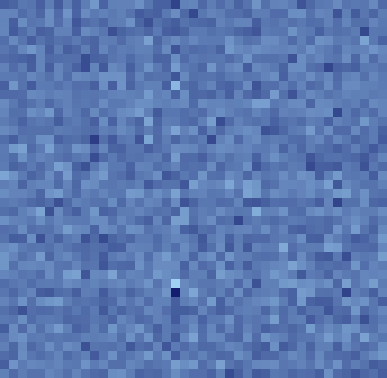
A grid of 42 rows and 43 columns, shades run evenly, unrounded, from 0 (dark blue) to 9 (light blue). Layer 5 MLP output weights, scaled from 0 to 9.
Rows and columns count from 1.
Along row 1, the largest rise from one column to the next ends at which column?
21
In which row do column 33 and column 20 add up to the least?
33
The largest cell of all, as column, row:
20, 32
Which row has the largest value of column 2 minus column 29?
10
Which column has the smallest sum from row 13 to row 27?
42
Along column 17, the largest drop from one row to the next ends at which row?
17
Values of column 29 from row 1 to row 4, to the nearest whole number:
6 5 3 3
